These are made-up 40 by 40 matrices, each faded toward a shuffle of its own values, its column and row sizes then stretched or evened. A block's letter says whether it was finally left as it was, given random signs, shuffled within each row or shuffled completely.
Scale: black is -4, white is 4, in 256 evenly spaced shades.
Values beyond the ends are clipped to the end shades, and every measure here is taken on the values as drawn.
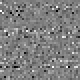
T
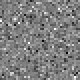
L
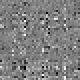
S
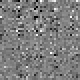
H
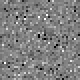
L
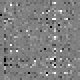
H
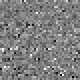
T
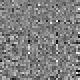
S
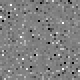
L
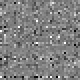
H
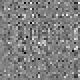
S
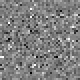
T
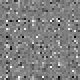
H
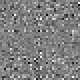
S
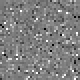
L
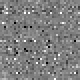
T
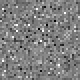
L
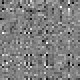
S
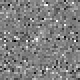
T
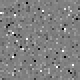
L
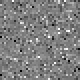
L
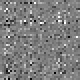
H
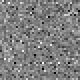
L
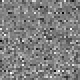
T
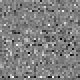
T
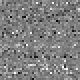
T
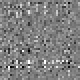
S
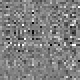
S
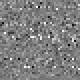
T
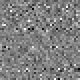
T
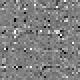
S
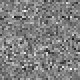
T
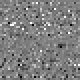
T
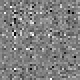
S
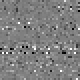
T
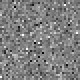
L
